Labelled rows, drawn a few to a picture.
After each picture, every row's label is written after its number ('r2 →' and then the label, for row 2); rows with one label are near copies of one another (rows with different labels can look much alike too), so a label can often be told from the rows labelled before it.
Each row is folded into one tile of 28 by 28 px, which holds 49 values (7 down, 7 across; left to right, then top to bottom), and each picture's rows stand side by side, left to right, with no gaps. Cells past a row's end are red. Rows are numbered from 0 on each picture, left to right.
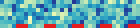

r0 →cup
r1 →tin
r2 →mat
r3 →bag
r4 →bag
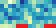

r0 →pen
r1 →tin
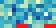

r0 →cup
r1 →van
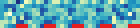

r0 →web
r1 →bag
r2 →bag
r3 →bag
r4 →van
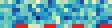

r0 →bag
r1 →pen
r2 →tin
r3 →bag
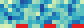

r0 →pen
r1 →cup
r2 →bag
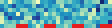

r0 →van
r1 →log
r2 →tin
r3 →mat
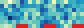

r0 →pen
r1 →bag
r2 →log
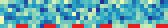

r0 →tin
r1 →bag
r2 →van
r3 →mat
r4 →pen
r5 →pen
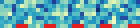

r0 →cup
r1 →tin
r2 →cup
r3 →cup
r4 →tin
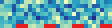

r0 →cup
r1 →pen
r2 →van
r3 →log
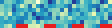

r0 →cup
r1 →pen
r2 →mat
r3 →web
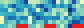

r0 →tin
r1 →tin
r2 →bag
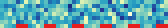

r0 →web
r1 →log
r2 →cup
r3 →tin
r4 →van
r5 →cup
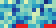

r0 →bag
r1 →mat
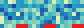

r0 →van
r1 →bag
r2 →van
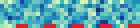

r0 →pen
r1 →cup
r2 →bag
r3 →bag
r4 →log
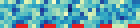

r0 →bag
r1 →bag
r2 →cup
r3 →mat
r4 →pen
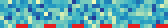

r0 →log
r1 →van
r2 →mat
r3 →log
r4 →tin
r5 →cup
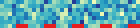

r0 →cup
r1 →mat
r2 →mat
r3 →van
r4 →web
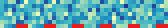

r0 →web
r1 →web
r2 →cup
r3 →mat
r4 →van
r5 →cup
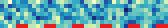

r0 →log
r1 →pen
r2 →tin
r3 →pen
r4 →bag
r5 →bag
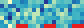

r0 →log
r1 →mat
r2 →mat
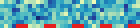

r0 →bag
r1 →pen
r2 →web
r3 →log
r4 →cup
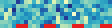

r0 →mat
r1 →bag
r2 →van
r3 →tin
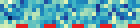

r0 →pen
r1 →mat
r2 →log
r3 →cup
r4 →van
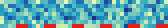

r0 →tin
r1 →log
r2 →pen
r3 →pen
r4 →bag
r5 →web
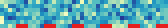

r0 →tin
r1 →bag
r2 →web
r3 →cup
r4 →pen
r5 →log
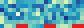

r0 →van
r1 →web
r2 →pen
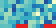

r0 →mat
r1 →web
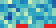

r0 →log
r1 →tin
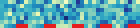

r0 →web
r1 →web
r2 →pen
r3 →bag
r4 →bag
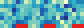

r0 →bag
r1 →bag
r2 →log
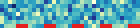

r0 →van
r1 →web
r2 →cup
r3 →log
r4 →pen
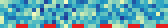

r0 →tin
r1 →mat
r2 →log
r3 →cup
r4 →pen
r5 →van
